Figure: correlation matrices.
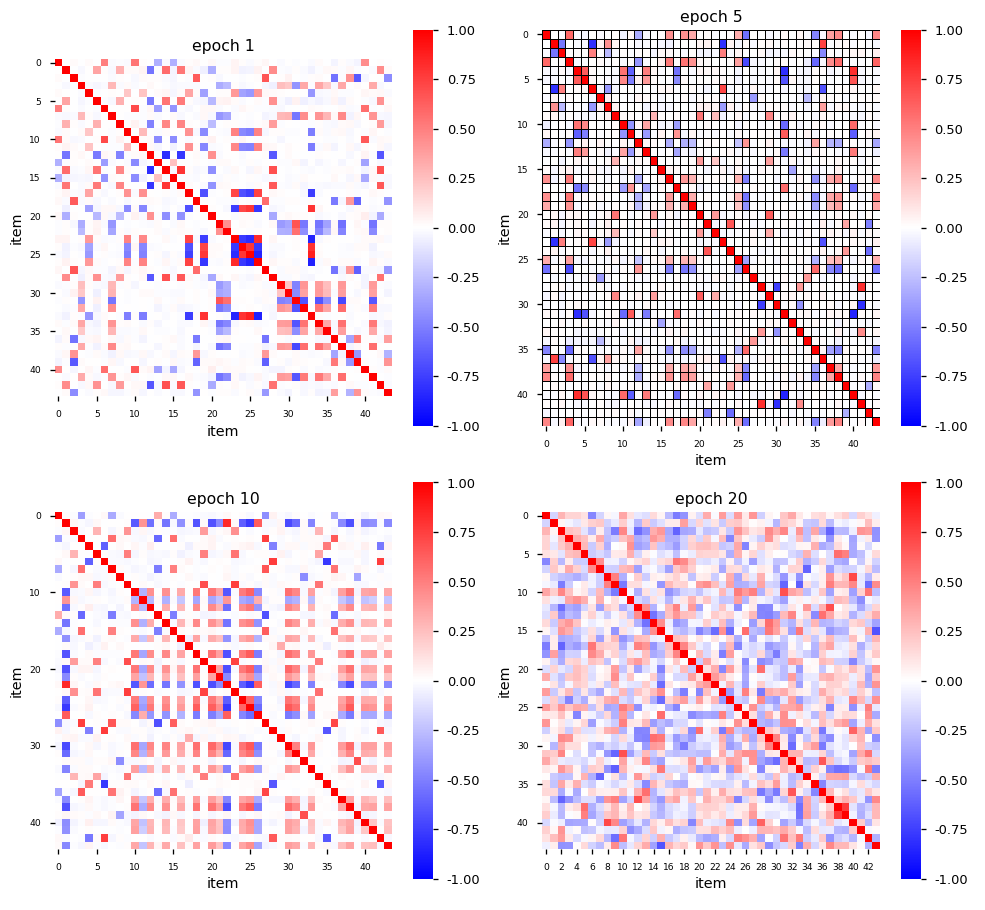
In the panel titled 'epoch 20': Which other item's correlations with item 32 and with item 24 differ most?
28
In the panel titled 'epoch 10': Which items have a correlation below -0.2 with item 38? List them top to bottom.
1, 11, 22, 26
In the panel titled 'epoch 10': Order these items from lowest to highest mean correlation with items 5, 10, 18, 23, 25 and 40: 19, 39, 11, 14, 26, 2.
26, 11, 39, 2, 19, 14
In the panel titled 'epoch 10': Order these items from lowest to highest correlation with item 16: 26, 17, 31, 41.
26, 17, 41, 31
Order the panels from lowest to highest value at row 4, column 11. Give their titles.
epoch 5, epoch 10, epoch 1, epoch 20
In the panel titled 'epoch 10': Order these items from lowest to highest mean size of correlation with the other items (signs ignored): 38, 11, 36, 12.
36, 11, 12, 38
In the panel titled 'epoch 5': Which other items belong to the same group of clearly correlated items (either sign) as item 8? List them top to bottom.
1, 2, 6, 23, 36
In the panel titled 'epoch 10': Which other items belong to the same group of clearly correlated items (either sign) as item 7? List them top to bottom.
0, 3, 13, 15, 27, 36
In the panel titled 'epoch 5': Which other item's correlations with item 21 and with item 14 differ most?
24
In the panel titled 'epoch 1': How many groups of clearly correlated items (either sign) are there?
5
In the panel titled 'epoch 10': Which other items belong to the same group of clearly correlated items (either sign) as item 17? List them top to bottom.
29
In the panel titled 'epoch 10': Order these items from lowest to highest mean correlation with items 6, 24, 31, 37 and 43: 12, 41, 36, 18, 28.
36, 28, 41, 12, 18
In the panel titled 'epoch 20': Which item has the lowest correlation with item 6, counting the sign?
0
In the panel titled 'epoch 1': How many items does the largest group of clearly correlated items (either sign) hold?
12
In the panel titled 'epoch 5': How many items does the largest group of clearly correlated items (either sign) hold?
12
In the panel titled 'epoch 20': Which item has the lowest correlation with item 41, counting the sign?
11
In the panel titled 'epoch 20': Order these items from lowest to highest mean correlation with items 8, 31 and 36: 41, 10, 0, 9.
9, 41, 0, 10
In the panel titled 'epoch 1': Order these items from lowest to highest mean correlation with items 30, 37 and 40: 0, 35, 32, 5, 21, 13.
21, 13, 5, 0, 35, 32
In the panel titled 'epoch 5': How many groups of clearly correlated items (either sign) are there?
8
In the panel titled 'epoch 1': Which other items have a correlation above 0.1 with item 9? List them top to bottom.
4, 11, 17, 23, 26
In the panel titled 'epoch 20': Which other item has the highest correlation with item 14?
29
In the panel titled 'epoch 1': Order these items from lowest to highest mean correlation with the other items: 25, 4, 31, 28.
31, 25, 4, 28
